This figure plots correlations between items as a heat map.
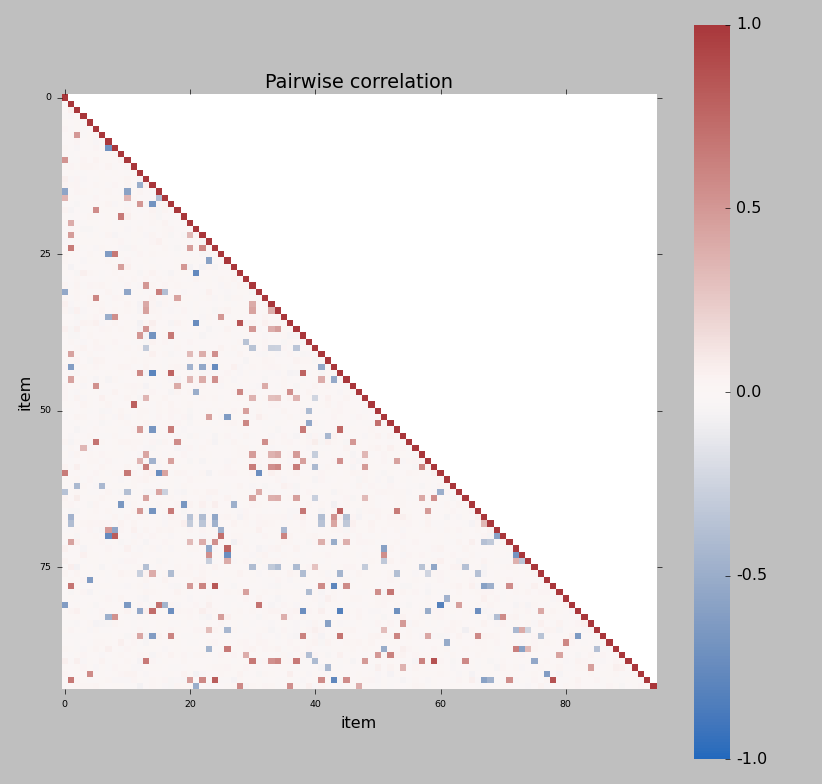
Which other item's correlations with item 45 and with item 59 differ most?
90
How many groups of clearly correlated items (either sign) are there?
16
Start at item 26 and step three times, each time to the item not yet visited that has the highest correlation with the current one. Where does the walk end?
74
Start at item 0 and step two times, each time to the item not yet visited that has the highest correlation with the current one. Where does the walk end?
10
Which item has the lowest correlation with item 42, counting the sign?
84
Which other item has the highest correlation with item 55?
5
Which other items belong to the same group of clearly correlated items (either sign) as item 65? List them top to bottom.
9, 19, 27
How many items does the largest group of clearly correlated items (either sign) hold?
12
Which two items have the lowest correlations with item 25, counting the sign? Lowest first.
7, 69
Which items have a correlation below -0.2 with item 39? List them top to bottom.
29, 50, 52, 79, 89
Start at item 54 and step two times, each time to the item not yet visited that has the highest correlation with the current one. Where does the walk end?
91
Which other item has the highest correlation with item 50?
52
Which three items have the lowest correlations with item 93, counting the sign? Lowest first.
43, 67, 68
